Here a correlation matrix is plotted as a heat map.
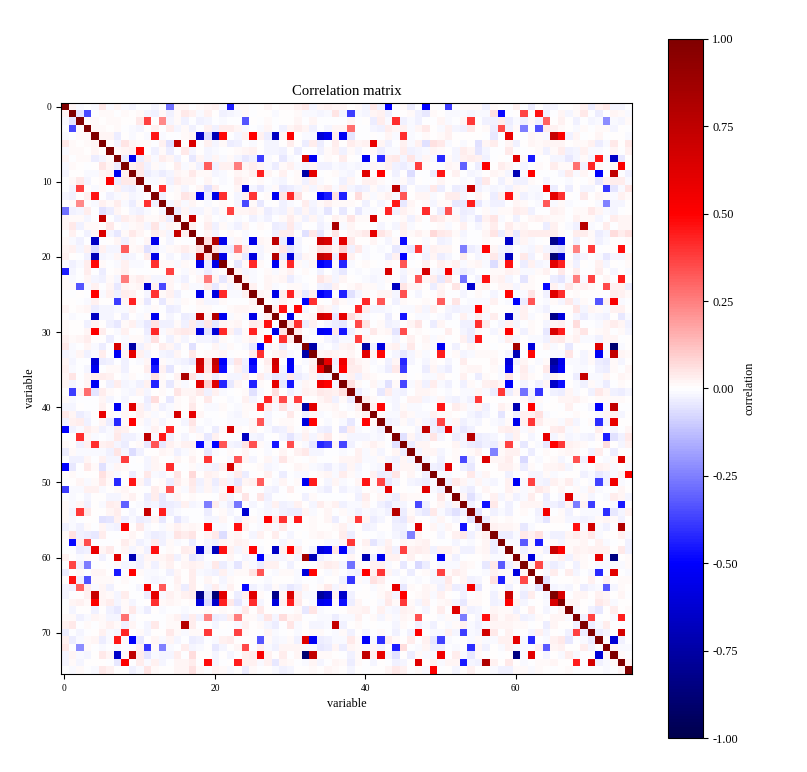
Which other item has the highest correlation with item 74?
56
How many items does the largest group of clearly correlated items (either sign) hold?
15
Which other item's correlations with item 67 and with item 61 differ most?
52
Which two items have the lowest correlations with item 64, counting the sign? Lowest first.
24, 72
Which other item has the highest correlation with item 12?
65
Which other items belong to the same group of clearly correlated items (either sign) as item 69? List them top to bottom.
16, 36
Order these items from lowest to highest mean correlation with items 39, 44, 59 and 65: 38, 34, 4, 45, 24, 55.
34, 24, 38, 55, 45, 4
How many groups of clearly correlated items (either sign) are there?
13
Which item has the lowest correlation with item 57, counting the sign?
46
